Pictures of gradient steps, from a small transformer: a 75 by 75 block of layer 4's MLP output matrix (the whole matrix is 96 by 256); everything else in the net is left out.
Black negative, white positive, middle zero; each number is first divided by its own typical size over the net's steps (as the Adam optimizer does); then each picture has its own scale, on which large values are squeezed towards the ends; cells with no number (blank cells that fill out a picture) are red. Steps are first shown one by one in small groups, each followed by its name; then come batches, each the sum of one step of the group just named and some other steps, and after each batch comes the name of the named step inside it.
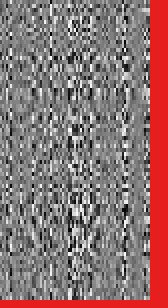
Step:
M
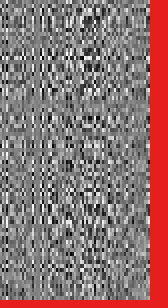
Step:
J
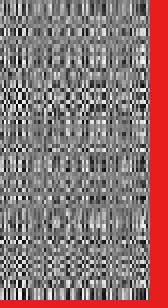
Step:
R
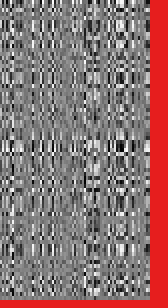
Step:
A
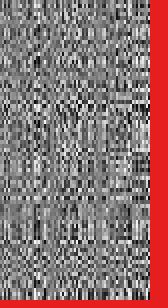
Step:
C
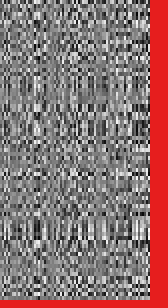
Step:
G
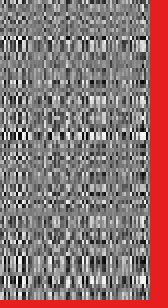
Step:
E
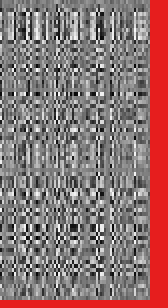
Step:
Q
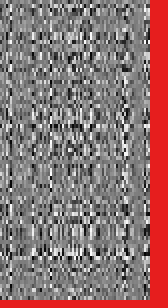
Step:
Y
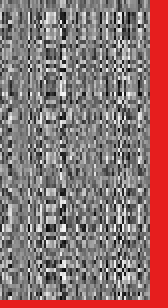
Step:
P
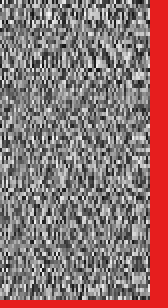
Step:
P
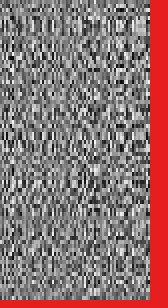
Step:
A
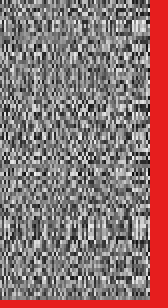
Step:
G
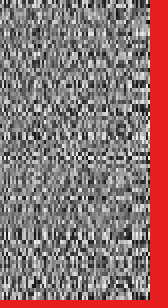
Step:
C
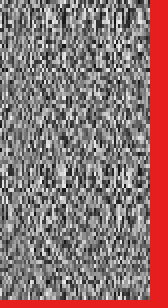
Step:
P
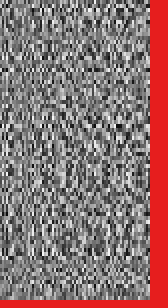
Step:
J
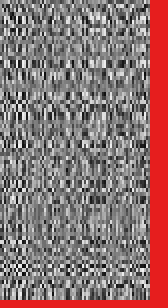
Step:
R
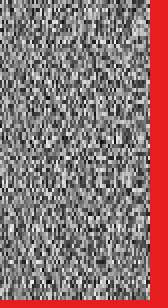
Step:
E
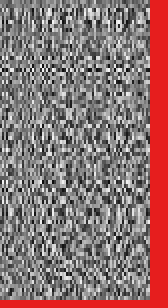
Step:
P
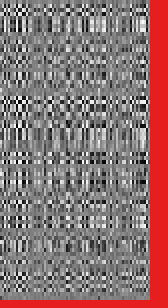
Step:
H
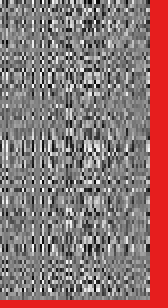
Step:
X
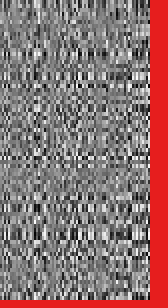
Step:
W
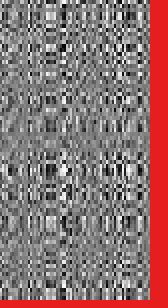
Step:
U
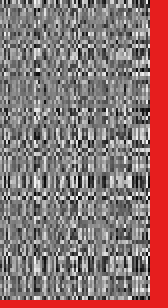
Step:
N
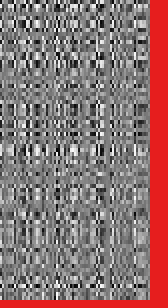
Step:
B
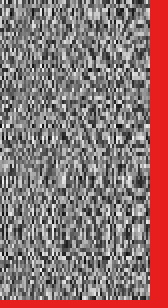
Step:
N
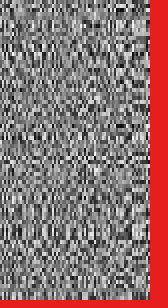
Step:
W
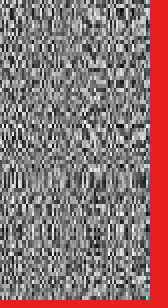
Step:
H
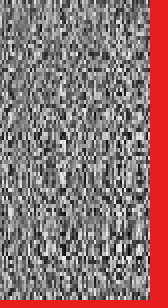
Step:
W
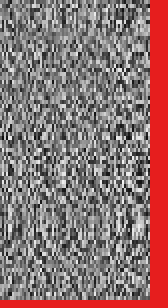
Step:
W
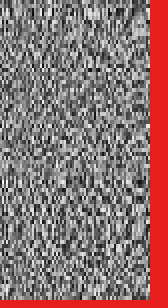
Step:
W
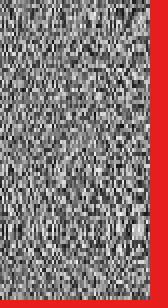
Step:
W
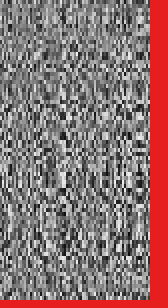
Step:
W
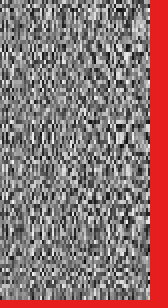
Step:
U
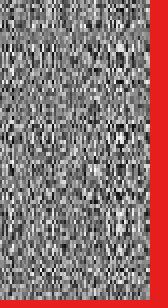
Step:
B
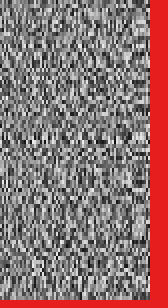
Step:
N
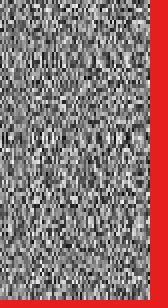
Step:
B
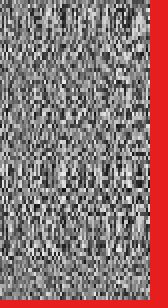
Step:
U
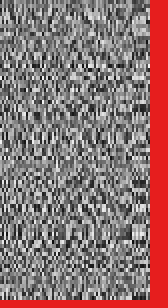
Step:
W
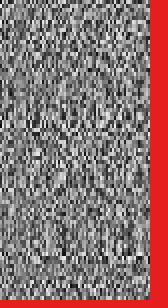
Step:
B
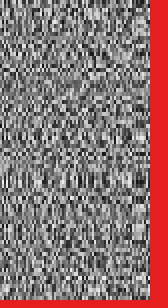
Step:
N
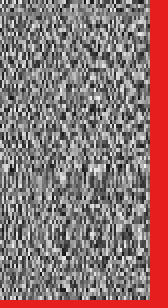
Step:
B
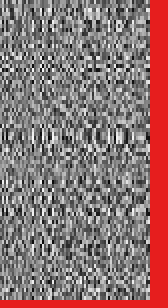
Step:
X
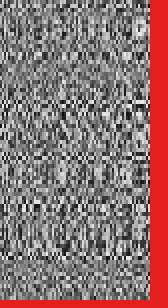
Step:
H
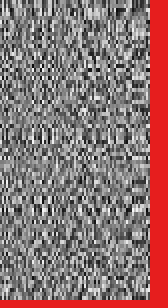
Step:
W
